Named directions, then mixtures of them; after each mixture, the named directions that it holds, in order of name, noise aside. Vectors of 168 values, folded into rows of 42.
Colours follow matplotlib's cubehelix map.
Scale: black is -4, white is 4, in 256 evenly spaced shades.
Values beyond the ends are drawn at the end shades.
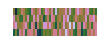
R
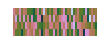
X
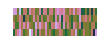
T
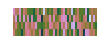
X.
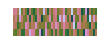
T, X.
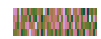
T, X.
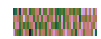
T.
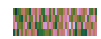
R.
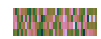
R, X.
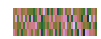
X.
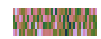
R.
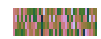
X.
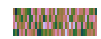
R.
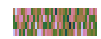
R.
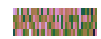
T.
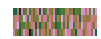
T.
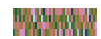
R, X.
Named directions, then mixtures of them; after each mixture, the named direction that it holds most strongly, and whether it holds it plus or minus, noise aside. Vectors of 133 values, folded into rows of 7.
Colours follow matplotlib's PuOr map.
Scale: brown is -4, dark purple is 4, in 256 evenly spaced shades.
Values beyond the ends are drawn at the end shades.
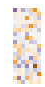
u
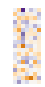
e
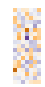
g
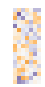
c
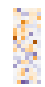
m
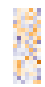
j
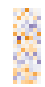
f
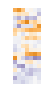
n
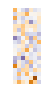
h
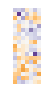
c, plus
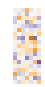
f, plus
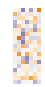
e, plus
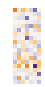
u, minus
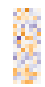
f, plus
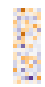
e, minus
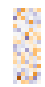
c, minus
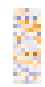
f, minus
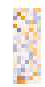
c, minus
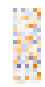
u, plus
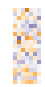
f, plus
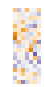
m, plus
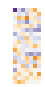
n, minus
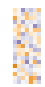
e, plus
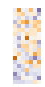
n, plus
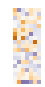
m, plus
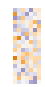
h, minus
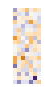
h, minus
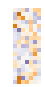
c, minus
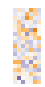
j, plus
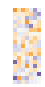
u, minus
